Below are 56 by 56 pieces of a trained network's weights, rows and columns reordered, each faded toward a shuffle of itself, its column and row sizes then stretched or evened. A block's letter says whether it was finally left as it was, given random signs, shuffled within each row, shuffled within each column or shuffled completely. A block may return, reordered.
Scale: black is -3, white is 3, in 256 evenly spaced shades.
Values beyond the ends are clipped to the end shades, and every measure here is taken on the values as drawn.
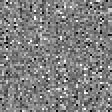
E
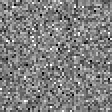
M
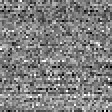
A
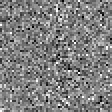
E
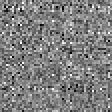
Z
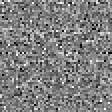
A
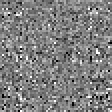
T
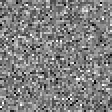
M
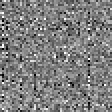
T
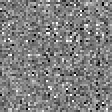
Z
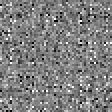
T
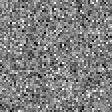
M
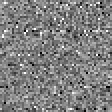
A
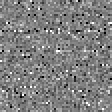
A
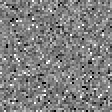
M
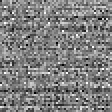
Z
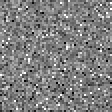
M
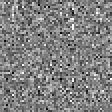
T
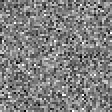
M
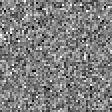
M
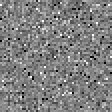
M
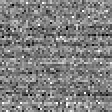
A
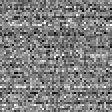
A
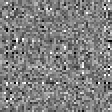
Z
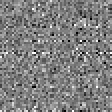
Z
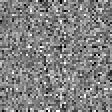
T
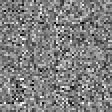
T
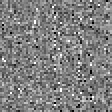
E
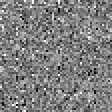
E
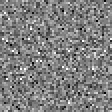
M
